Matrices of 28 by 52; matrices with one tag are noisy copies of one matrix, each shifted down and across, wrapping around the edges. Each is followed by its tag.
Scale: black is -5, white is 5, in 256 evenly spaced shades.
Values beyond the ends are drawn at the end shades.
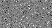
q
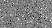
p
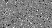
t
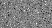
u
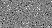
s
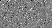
u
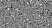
u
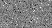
t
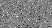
u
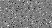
u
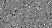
t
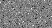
u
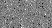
p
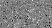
p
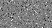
t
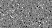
t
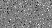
p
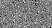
p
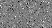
p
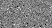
s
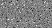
s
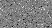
s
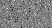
u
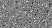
u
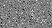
p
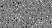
t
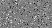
q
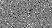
t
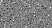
q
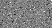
u
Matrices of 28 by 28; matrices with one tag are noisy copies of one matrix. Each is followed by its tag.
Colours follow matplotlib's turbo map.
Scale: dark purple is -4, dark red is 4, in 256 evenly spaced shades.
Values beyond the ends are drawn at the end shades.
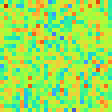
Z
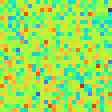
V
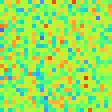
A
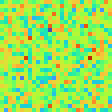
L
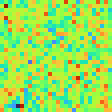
Z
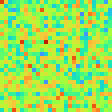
V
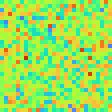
L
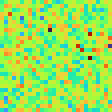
L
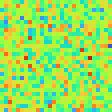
L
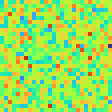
L
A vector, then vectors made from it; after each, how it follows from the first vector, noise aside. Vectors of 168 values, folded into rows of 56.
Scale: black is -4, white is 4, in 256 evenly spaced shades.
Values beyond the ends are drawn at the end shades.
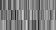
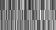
reversed, negated.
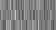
negated, shrunk.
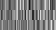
reversed, negated.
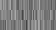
negated, shrunk.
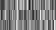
reversed, negated.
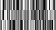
wrapped around, negated, scaled up.
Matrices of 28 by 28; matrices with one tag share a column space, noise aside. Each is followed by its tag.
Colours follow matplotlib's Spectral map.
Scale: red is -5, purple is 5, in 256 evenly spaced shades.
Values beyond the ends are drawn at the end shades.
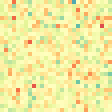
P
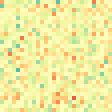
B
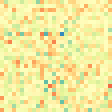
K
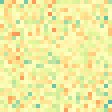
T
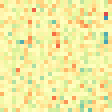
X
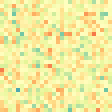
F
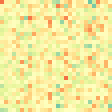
T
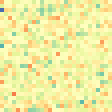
K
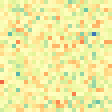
K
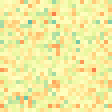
X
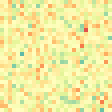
T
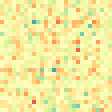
X
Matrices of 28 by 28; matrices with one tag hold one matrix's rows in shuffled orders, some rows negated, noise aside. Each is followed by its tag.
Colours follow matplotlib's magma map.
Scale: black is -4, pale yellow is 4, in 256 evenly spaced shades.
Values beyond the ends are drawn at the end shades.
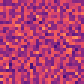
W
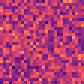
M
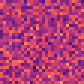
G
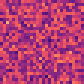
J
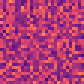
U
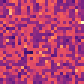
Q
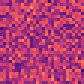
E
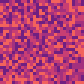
M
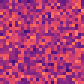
J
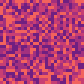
U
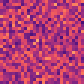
G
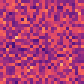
U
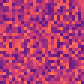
G
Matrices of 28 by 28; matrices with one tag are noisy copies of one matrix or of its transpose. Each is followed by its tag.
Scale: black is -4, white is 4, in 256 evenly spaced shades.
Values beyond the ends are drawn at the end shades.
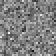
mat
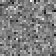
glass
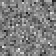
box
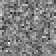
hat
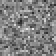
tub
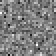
hat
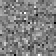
tub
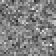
glass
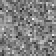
box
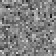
hat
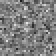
tub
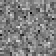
glass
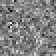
box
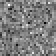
mat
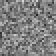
mat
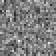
glass
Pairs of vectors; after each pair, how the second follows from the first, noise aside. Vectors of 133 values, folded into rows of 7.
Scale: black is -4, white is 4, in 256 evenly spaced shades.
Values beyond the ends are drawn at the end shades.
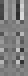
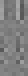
negated, shrunk.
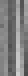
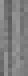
reversed, negated, shrunk.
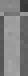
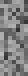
shuffled.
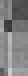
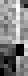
reversed, scaled up.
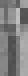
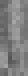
reversed, negated, shrunk.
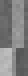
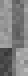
negated.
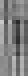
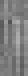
negated, shrunk.
